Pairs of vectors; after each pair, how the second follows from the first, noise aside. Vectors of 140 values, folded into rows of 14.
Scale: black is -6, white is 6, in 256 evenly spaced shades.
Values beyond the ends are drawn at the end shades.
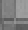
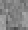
wrapped around, partly zeroed.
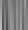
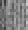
wrapped around.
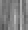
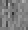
reversed, negated, partly zeroed.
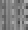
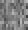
copied.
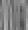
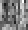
reversed, scaled up.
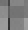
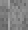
negated, shrunk.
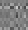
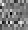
reversed, scaled up.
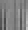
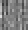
wrapped around.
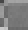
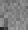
negated, partly zeroed.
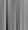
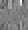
reversed, negated, partly zeroed.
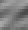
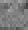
reversed, negated, partly zeroed.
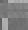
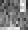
reversed, scaled up.
